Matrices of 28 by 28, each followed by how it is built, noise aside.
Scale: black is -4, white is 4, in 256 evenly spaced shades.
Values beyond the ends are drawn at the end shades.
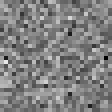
noise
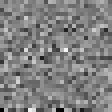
uneven rows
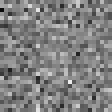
low rank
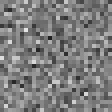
noise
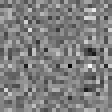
low rank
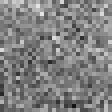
smooth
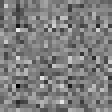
low rank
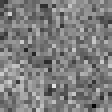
smooth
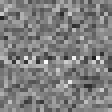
uneven rows
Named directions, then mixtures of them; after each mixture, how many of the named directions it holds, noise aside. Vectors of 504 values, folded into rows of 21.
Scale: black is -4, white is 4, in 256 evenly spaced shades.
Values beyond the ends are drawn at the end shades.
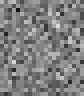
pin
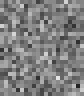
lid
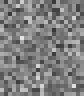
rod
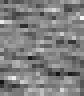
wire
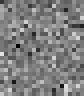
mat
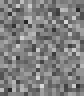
two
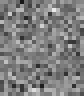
two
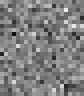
two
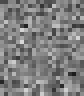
four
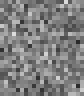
one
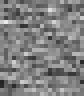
two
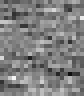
one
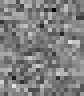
three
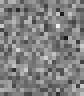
two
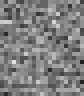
two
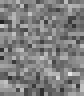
two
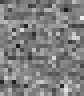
two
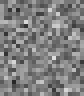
three
